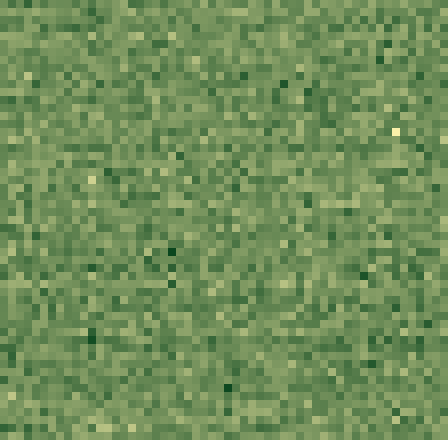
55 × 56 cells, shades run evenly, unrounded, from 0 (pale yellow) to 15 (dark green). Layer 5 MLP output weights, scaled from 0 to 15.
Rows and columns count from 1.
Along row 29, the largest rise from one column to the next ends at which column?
39
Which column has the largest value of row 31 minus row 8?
25
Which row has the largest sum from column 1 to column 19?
34
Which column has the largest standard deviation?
12
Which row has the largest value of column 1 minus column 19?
54
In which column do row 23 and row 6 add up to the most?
49
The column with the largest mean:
53
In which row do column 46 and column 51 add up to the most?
35
